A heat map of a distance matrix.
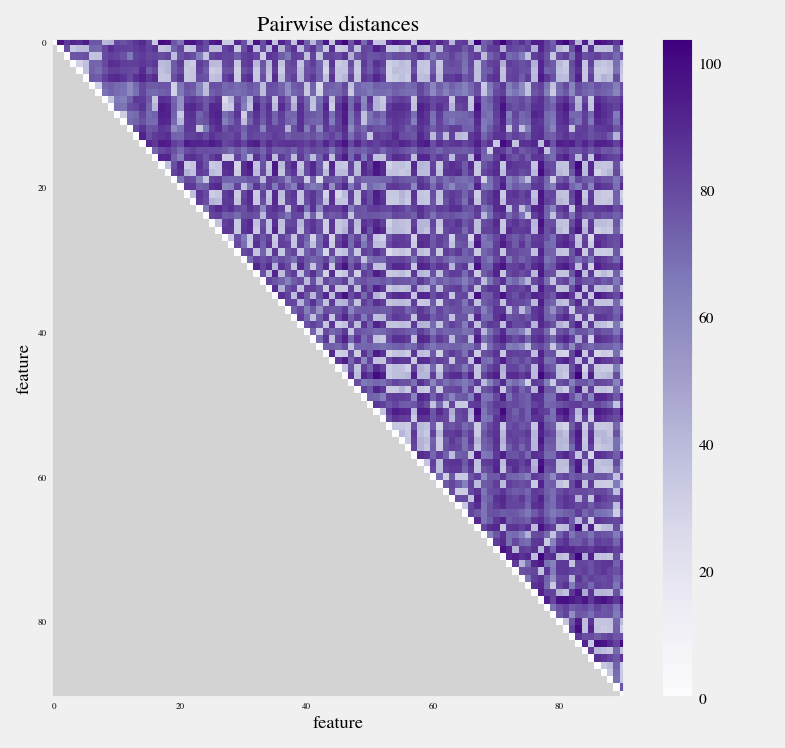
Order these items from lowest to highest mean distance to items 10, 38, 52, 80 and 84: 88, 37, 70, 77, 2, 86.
88, 86, 37, 2, 70, 77
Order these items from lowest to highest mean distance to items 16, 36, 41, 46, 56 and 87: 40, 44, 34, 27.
34, 27, 44, 40
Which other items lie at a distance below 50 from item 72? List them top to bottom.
12, 23, 37, 74, 82
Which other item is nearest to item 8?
27
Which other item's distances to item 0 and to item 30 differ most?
10
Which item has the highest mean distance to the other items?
77
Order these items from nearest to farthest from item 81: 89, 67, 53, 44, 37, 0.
53, 67, 89, 37, 44, 0
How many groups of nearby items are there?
8
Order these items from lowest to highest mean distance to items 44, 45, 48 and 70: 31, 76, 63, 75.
76, 63, 31, 75
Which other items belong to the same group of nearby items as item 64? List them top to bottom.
13, 50, 60, 62, 65, 89
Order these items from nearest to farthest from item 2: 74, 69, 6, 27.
6, 74, 69, 27
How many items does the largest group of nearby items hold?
36
